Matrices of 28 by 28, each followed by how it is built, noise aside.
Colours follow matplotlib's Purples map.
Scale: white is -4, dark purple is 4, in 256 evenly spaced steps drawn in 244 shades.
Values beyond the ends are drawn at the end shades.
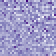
upper triangular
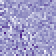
lower triangular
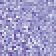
lower triangular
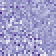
lower triangular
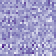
low rank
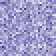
repeating rows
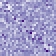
banded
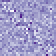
banded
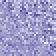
upper triangular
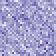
Toeplitz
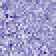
lower triangular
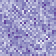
Toeplitz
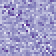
banded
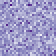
repeating rows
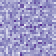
repeating rows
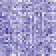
blocks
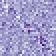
banded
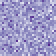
repeating rows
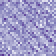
Toeplitz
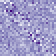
banded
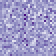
low rank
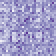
blocks
